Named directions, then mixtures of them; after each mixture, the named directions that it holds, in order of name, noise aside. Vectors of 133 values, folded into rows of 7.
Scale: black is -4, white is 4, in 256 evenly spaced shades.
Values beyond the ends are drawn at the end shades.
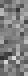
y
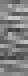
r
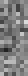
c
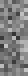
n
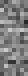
c, r, y.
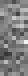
n, r, y.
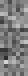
c, r, y.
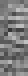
r.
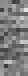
c, n, r.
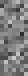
y.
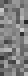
c, y.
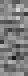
r, y.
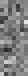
c.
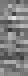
r.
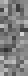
c.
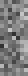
n.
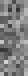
c, n, y.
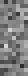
c, n.
